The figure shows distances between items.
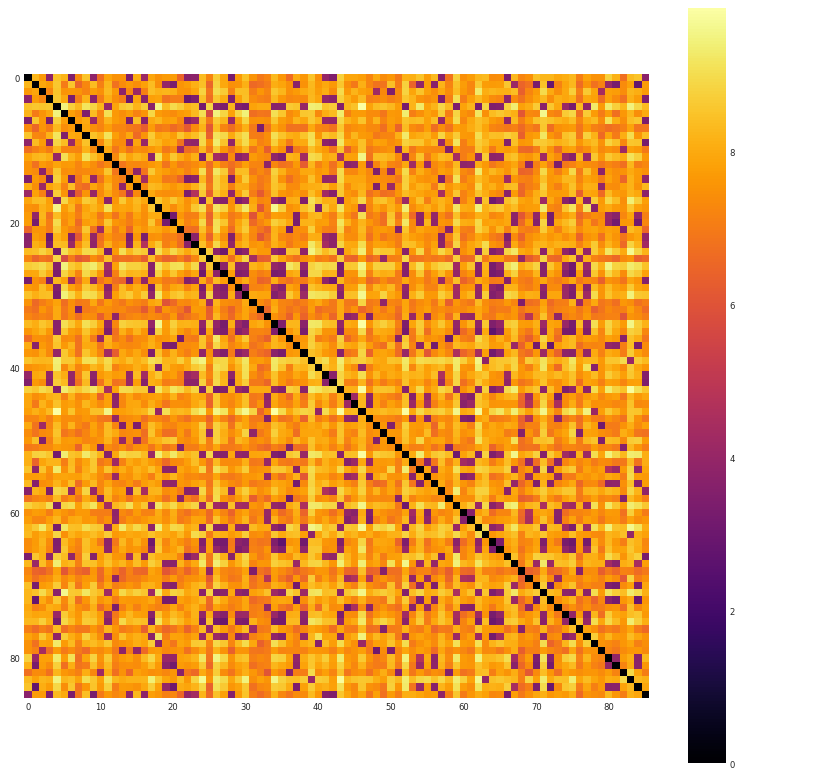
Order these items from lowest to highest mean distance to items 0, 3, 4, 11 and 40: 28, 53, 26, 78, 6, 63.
28, 6, 26, 78, 53, 63
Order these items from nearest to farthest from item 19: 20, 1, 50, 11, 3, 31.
20, 1, 31, 3, 11, 50
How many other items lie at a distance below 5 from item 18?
3
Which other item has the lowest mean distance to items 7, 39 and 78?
32
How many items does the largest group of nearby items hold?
21
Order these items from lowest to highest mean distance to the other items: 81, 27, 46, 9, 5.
27, 81, 9, 5, 46
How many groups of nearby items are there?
11
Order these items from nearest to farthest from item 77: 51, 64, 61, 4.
64, 4, 51, 61
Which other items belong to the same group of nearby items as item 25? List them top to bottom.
31, 49, 68, 76
